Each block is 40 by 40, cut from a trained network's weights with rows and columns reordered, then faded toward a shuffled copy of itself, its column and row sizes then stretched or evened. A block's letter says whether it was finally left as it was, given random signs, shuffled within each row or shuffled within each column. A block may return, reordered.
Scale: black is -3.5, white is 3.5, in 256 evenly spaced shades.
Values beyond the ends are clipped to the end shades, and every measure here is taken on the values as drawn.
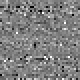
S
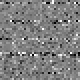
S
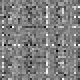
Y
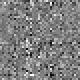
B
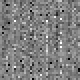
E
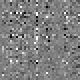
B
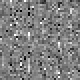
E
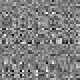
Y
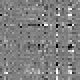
Y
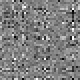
Y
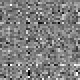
B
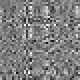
Y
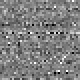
S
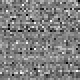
S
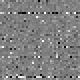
S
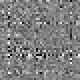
B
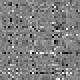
Y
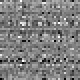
Y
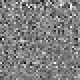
S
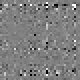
B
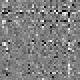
Y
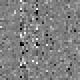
E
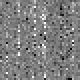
E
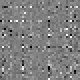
Y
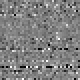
S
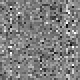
E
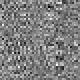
Y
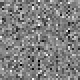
E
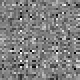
Y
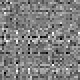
Y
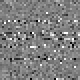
S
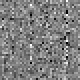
E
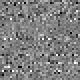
S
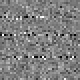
S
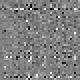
Y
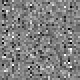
E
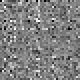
B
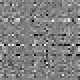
Y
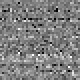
S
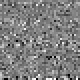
S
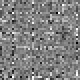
B
